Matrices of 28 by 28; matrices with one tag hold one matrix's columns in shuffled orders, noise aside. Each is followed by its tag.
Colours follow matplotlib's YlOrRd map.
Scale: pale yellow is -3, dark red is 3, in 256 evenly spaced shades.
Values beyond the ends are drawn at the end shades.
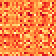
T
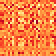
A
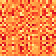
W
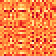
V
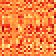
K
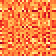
V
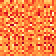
W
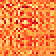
A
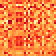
A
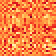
K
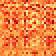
A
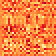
K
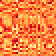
K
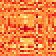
K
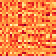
T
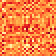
K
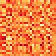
W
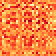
A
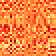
K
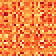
T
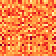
W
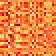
T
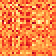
A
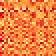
V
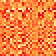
V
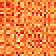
T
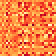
T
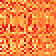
K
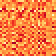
V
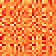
W
